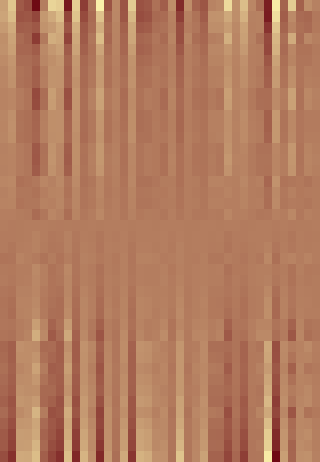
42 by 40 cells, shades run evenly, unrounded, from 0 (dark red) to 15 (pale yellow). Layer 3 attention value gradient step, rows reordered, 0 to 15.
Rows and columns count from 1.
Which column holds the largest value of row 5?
35
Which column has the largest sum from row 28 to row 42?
34
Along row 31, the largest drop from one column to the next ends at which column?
10
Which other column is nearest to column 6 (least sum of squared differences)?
28
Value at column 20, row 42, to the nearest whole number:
9
